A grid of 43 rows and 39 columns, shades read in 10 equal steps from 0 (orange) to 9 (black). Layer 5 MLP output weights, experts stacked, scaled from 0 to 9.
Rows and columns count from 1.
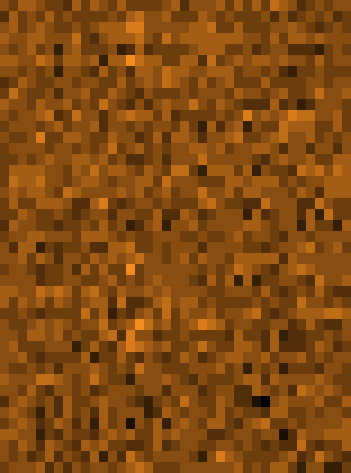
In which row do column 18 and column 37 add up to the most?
43
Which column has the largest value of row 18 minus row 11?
33
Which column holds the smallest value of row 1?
31
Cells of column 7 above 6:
2
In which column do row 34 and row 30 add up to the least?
16
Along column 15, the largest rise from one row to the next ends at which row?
7
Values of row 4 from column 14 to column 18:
3 3 2 4 5
